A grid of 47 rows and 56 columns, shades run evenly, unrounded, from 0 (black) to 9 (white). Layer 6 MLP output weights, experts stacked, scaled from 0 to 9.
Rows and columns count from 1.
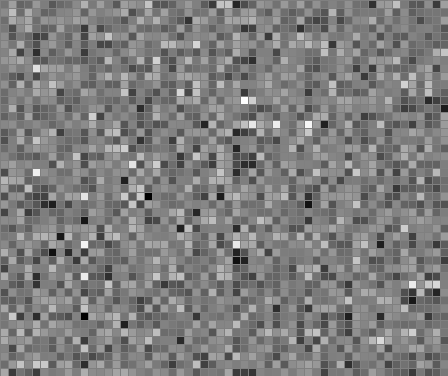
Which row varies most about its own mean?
25
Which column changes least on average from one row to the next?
37
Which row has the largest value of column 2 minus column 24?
3
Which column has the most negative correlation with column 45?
48
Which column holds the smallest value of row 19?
30
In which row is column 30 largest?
31
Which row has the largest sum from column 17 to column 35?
6
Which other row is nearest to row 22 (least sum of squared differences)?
19
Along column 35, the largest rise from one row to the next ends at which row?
16
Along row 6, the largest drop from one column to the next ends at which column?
42
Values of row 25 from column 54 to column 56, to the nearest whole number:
4 4 5
